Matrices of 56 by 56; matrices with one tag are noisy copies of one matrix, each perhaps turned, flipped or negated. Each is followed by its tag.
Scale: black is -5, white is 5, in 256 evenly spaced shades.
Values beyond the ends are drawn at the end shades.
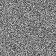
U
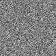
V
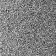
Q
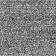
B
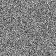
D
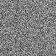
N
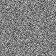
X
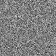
N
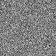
U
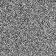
N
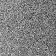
Q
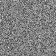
N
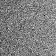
Q
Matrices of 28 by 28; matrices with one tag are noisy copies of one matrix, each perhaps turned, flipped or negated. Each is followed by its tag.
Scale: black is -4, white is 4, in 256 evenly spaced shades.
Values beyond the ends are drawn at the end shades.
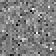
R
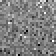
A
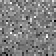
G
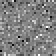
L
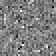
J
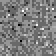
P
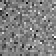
A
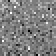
A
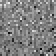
A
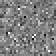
R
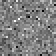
L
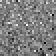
A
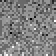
G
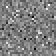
R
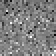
G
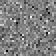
R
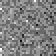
G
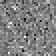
P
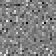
J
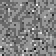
J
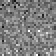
A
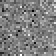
G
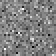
R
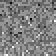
G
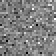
A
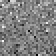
A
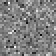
P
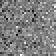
G
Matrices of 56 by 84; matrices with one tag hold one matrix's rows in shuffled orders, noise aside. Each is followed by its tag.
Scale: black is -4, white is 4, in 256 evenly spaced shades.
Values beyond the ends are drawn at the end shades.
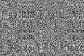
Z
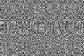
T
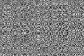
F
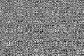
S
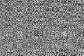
S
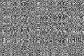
F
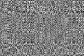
Z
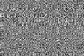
T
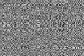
F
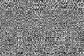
S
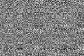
S
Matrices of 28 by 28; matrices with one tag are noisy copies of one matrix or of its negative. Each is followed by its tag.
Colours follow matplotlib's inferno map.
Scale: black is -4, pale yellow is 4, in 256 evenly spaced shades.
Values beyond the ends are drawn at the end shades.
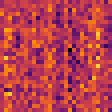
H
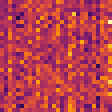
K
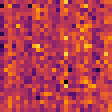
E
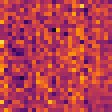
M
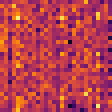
K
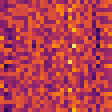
H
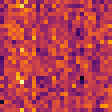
M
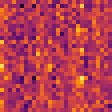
M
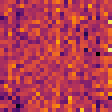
K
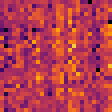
H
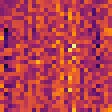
H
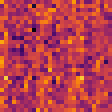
M
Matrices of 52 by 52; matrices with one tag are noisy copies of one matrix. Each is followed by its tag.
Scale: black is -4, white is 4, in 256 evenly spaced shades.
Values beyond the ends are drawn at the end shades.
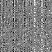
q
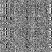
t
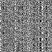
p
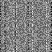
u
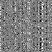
p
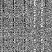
q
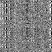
t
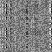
t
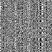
p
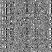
t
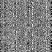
u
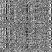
t
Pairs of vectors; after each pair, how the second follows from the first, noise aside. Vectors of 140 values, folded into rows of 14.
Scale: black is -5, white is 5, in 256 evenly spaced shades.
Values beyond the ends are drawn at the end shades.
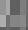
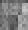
reversed.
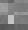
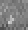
partly zeroed.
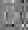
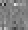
reversed, negated, partly zeroed.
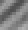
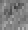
partly zeroed.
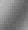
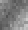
reversed.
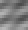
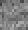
wrapped around, negated, partly zeroed.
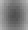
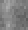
wrapped around, shrunk.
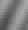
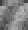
wrapped around.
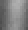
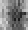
wrapped around, negated, scaled up.
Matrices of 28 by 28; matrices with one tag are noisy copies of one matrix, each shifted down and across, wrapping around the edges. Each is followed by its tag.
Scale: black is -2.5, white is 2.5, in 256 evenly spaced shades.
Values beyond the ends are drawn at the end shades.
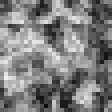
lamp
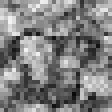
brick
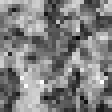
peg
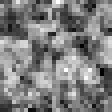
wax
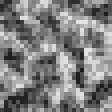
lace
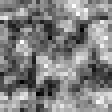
brick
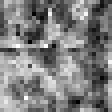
lamp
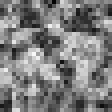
wax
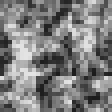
peg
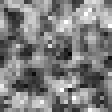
wax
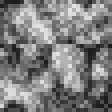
brick
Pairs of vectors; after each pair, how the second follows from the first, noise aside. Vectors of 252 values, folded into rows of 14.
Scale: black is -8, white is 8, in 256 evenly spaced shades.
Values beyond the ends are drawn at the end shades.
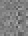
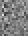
wrapped around, scaled up.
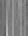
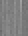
reversed, shrunk.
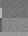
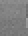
reversed, shrunk.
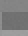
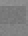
reversed, shrunk.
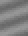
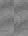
wrapped around, negated, shrunk.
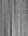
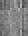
wrapped around, negated.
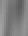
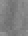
wrapped around, negated, shrunk.
